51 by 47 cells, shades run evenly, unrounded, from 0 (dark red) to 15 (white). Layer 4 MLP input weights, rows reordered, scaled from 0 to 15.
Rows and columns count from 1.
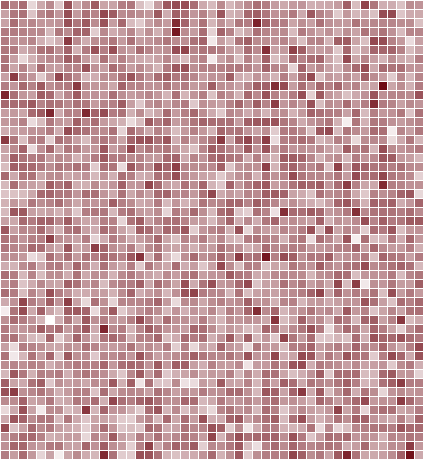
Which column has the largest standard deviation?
20
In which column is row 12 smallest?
42
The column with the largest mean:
7
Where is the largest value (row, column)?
36, 6
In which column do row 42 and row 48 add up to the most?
14
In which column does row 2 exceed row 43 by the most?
45
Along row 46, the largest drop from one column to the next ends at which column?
10
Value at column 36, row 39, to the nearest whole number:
9
